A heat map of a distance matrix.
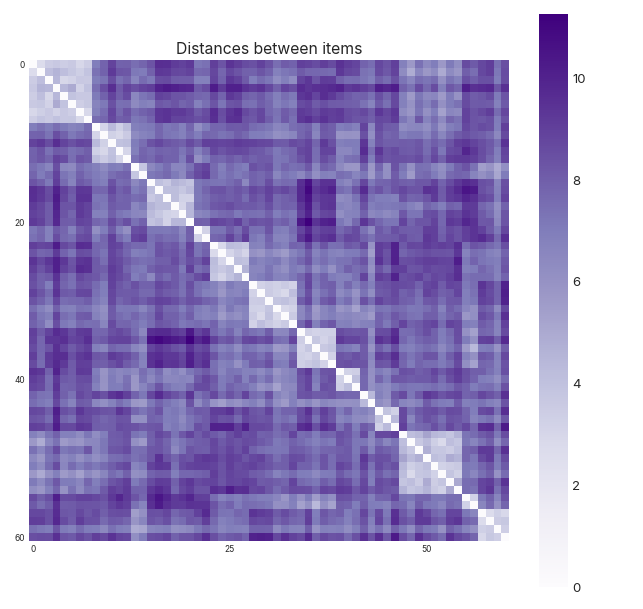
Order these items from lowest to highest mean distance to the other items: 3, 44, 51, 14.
14, 51, 44, 3
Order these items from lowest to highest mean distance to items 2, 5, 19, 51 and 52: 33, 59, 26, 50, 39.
50, 59, 33, 39, 26
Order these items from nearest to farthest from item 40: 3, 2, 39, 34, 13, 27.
39, 13, 27, 2, 34, 3
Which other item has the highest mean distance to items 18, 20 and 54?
35
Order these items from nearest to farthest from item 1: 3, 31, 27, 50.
3, 50, 31, 27
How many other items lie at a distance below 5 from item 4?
7
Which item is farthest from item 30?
60
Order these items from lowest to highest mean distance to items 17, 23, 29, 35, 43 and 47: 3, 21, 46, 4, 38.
38, 21, 4, 46, 3
